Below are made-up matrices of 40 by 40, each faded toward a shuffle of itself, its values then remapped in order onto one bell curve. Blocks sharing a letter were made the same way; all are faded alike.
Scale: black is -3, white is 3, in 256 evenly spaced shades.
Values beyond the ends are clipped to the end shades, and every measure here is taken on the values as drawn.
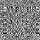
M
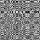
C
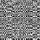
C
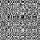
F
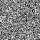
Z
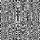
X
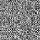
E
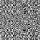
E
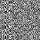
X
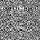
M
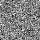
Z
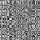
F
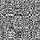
E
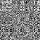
E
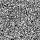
Z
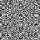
E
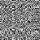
M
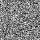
Z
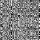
X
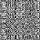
E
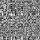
E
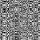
F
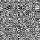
M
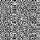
M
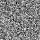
Z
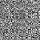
E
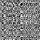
F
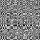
C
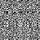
E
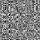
X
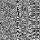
X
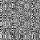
X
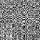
E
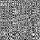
M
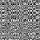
C
